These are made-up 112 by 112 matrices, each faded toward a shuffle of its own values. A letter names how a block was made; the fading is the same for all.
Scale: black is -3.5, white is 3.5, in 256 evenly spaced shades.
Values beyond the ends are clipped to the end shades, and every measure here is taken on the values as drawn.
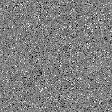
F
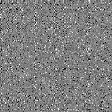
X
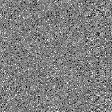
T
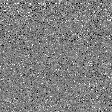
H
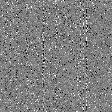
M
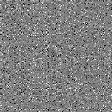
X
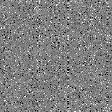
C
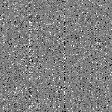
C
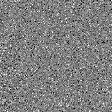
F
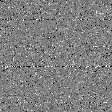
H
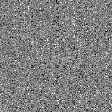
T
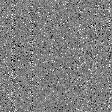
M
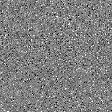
F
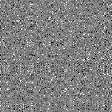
X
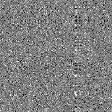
T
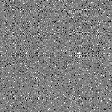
X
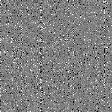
C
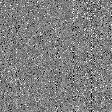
M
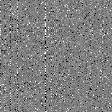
C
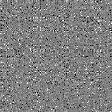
X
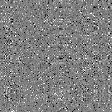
X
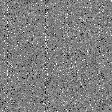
M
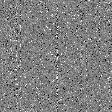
M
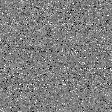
H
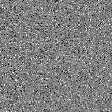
F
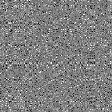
X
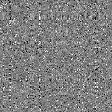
T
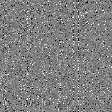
C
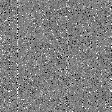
M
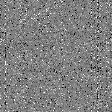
M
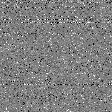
H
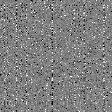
C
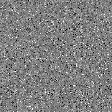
F
